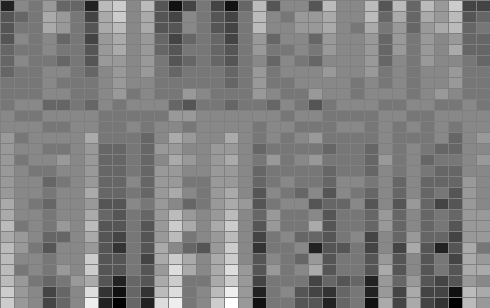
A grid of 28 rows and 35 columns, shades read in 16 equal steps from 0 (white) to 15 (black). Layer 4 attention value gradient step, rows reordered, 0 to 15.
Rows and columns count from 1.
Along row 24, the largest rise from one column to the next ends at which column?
8
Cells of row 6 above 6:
30
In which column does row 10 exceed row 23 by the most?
17
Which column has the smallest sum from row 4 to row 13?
9
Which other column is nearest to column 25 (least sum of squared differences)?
10
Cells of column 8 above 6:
22
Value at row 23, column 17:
3
